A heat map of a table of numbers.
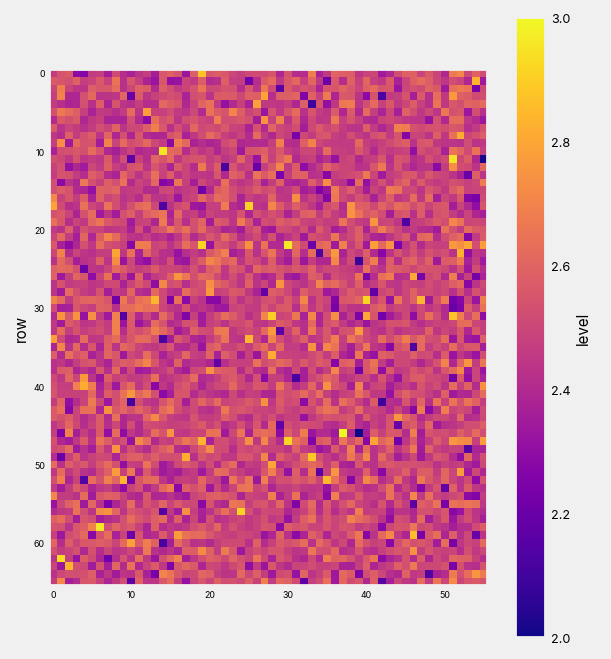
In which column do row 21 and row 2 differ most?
53
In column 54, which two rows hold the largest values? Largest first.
1, 64
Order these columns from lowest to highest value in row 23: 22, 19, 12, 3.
19, 3, 12, 22
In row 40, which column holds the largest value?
4
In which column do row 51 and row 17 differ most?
25
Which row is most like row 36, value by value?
50
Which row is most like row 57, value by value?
18
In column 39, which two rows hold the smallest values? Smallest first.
46, 24
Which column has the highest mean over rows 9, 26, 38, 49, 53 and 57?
33
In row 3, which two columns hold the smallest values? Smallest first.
42, 10
